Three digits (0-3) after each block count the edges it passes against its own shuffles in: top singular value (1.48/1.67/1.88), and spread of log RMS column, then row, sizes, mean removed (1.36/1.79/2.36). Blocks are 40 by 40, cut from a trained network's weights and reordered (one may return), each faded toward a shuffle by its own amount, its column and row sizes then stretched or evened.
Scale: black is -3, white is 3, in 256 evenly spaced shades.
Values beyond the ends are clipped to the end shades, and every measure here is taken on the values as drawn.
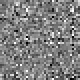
1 2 1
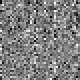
1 2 0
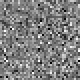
0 2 1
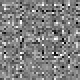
2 3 2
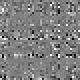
0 3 3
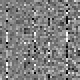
2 3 0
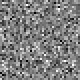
1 0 0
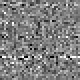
0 0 2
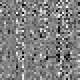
1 3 2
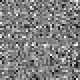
0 2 2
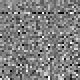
1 1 2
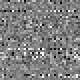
0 1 3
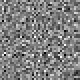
2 2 1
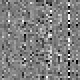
2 3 0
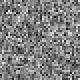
1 0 0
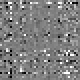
0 3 3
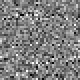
0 1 1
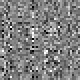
2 3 1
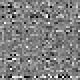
1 1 3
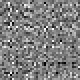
2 2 2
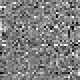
0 2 2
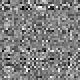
3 2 3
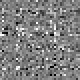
0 2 3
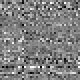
2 1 3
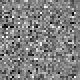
0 2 2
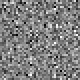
0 1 0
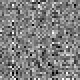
2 2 1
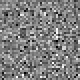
1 1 1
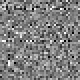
1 0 2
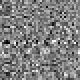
2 0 2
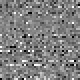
0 1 3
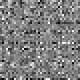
2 2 3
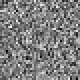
1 0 0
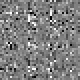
1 3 2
